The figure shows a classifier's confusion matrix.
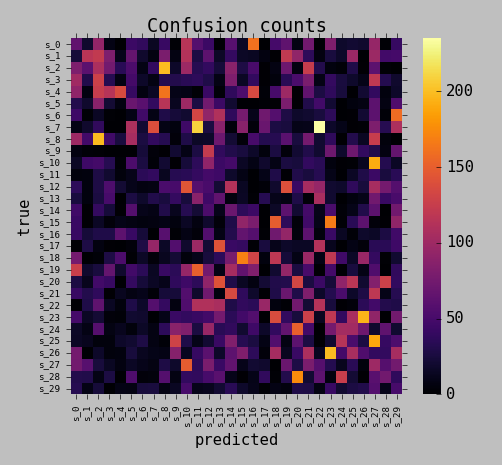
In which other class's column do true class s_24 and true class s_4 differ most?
s_20
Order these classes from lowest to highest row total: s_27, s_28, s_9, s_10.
s_9, s_10, s_28, s_27
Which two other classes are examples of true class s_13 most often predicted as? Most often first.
s_22, s_11
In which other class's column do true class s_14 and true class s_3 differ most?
s_2
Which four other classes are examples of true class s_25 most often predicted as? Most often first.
s_27, s_9, s_24, s_14
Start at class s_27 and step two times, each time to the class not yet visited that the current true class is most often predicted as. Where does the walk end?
s_12
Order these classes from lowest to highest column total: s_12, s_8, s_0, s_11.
s_8, s_0, s_11, s_12
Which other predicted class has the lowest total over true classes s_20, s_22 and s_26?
s_4
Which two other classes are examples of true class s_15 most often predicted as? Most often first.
s_23, s_18
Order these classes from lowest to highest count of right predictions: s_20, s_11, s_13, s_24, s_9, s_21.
s_9, s_11, s_13, s_21, s_24, s_20
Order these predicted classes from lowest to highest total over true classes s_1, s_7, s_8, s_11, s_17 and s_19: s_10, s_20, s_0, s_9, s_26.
s_26, s_9, s_20, s_0, s_10
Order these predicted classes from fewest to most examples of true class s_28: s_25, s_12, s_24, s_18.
s_18, s_25, s_12, s_24
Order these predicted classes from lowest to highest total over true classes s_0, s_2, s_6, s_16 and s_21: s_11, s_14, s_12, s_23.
s_23, s_11, s_12, s_14
